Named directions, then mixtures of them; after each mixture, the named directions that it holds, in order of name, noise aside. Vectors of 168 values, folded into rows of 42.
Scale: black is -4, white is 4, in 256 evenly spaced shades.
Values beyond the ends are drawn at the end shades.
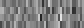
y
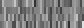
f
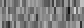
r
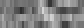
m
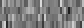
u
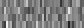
f, u.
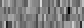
r, u.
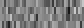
r.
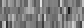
u.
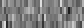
u.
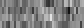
m, r.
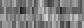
f, m.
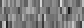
u.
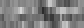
m.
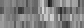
m, y.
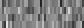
u.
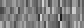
y.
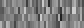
y.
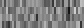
r.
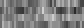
m, r.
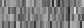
f, r.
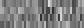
m, y.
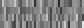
f.
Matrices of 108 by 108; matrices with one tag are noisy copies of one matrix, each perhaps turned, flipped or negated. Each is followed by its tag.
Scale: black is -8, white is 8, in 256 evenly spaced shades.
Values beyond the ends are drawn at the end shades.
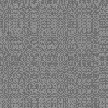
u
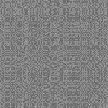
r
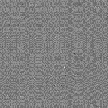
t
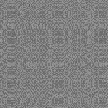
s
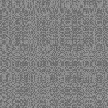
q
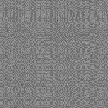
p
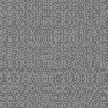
t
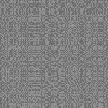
r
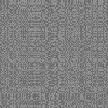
r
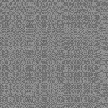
q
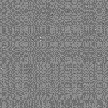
q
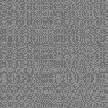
t
